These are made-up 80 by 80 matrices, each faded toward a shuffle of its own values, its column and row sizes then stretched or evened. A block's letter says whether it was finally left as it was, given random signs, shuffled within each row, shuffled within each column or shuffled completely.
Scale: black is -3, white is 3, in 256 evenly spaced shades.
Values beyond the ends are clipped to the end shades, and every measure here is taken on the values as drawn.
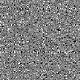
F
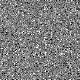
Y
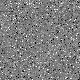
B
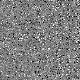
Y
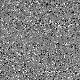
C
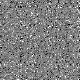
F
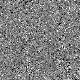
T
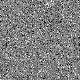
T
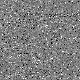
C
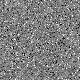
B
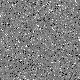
B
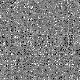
F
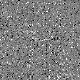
Y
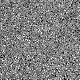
C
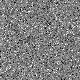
B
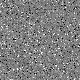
B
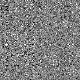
Y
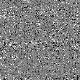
Y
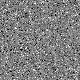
B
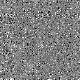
Y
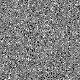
T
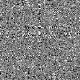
F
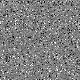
C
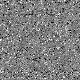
C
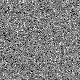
B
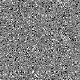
F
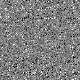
Y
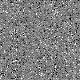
T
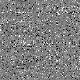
F
